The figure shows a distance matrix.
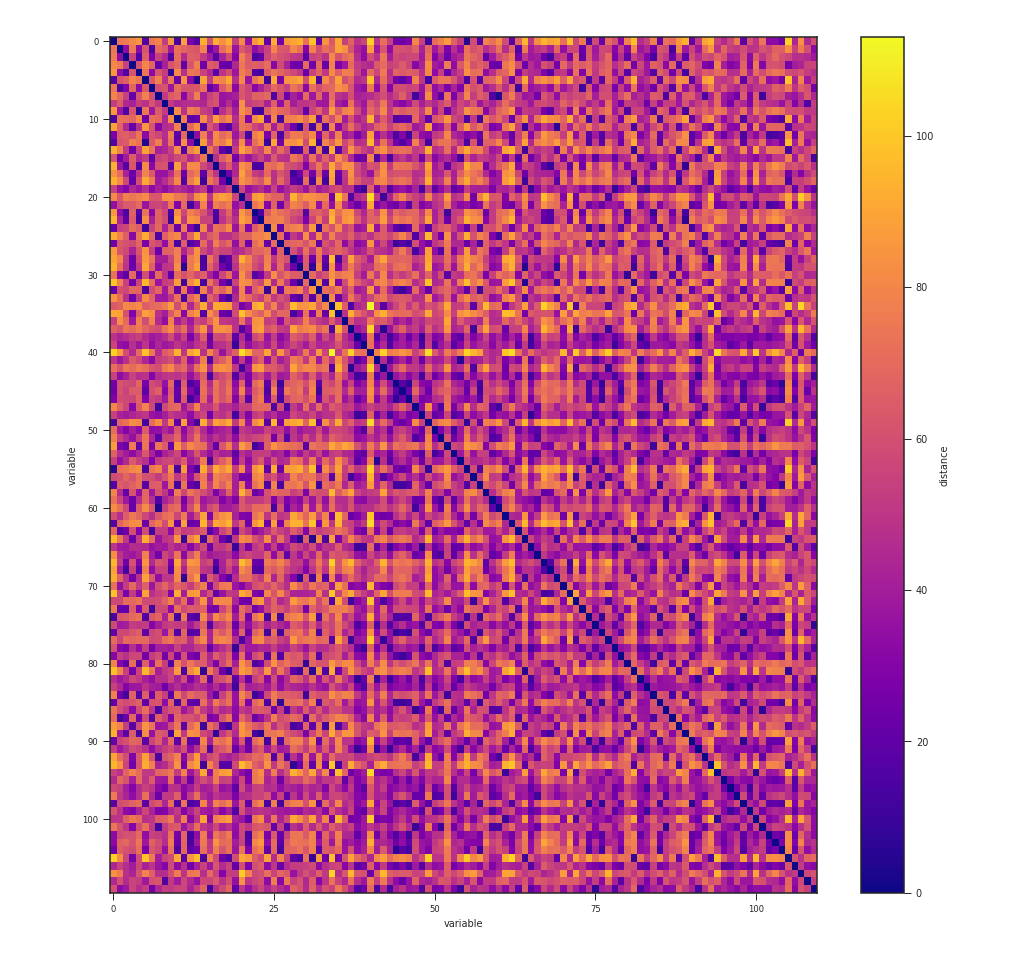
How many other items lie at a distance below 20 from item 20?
3
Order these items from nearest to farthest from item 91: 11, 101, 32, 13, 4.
101, 32, 13, 4, 11
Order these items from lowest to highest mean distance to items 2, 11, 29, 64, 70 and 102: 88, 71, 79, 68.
88, 68, 71, 79
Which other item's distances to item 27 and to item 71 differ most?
67
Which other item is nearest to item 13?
5
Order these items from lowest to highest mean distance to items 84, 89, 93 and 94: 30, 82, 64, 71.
30, 71, 82, 64
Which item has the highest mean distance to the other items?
40
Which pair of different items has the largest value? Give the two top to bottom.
34, 40
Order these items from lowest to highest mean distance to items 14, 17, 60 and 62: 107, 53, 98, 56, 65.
53, 65, 107, 98, 56
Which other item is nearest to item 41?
54
